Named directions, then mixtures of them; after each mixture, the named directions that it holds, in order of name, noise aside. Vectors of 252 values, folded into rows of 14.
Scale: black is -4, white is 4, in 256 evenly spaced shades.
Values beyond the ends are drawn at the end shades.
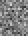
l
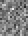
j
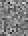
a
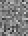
a, l.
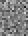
a, j, l.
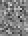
a, j, l.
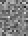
a, j, l.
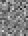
a, j.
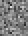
a, l.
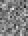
j.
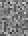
a.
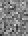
a, j.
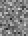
l.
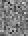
a.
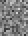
a, l.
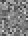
a, j.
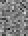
a, j, l.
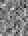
j.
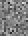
a.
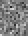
a, j, l.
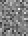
a, l.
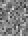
j.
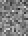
a, l.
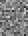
a, j, l.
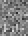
a, j, l.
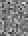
a.
